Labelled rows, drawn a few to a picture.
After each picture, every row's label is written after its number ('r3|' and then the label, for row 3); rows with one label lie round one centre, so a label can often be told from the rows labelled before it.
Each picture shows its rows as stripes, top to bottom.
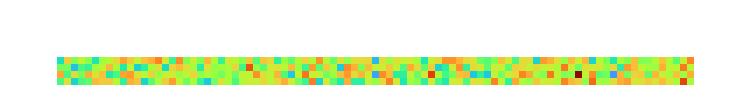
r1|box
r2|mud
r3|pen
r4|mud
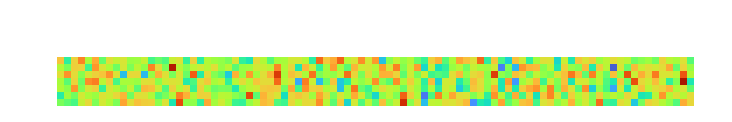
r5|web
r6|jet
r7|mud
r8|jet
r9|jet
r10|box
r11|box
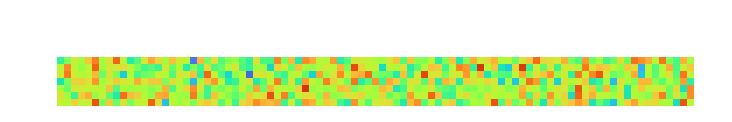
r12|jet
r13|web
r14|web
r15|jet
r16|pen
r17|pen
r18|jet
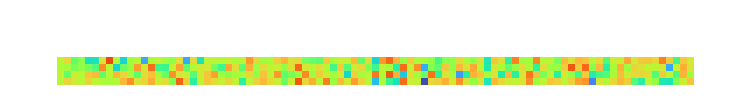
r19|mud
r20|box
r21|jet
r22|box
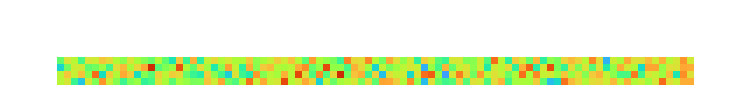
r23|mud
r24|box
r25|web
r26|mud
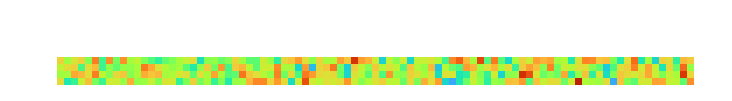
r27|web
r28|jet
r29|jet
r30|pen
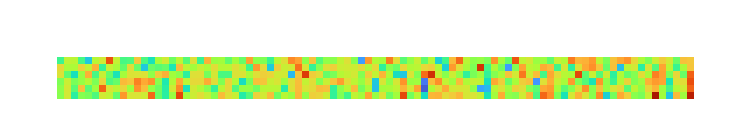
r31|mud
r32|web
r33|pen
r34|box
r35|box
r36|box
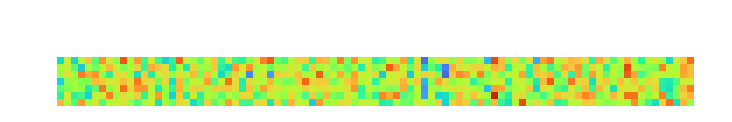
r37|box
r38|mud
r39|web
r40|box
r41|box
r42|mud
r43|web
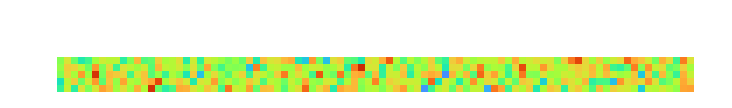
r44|mud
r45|web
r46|web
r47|jet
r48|box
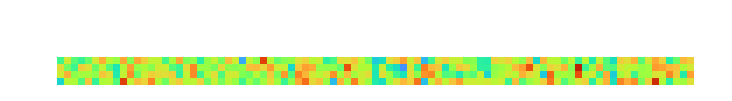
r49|box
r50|pen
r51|pen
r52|box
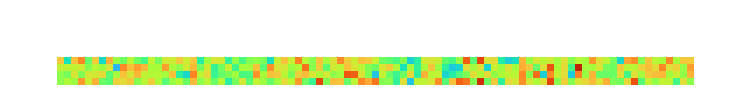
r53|web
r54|pen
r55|pen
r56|web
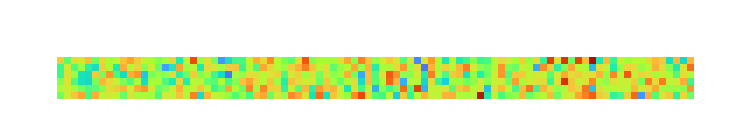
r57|pen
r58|box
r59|mud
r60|mud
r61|box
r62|web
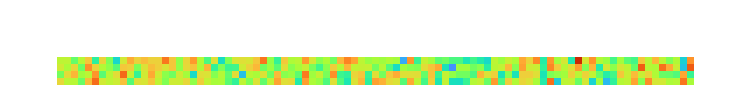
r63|pen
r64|pen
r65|jet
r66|jet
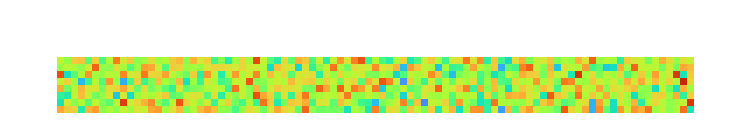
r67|web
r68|jet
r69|pen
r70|mud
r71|web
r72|pen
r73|box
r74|jet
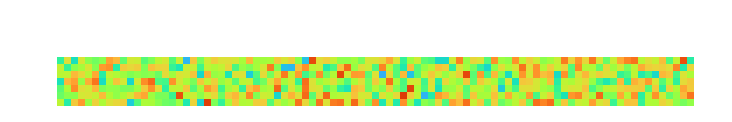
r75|mud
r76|pen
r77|web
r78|jet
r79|jet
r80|box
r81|web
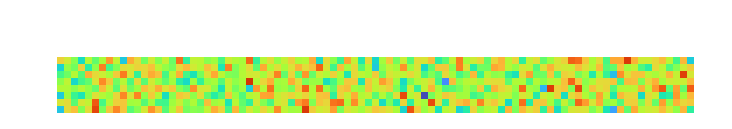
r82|mud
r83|box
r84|jet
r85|mud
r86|pen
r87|box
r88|web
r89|jet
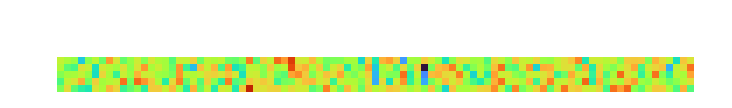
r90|mud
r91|box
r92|box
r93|box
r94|mud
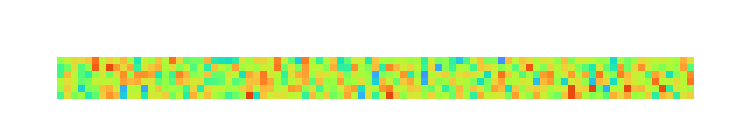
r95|jet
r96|jet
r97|box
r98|box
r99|mud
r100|mud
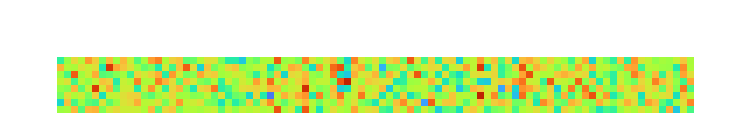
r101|jet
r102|web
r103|jet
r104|pen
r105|jet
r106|web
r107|box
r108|jet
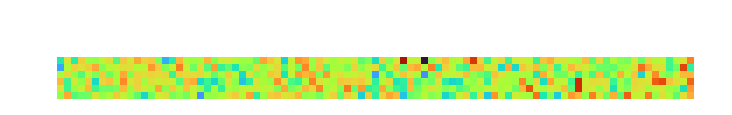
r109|box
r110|jet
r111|box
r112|pen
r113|pen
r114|mud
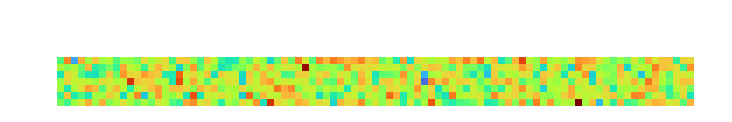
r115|web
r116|pen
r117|box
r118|box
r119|jet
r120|mud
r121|pen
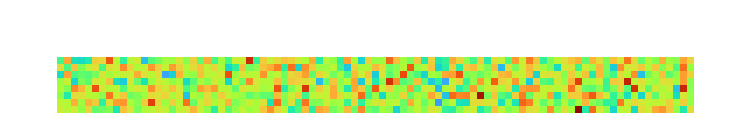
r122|mud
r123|jet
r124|box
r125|mud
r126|jet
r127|web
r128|jet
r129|pen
